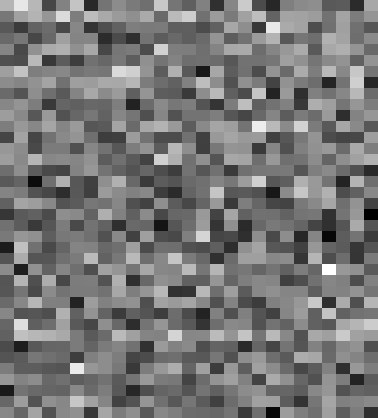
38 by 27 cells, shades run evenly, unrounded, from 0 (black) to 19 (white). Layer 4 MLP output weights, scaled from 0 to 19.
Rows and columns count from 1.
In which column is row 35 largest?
20
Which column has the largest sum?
2
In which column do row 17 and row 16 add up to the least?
3
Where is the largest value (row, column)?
25, 24
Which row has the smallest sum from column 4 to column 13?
21
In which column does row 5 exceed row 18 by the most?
12
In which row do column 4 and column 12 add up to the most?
5
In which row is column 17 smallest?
23
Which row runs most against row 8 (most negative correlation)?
4
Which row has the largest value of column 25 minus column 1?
31
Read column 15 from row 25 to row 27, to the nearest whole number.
9 7 14
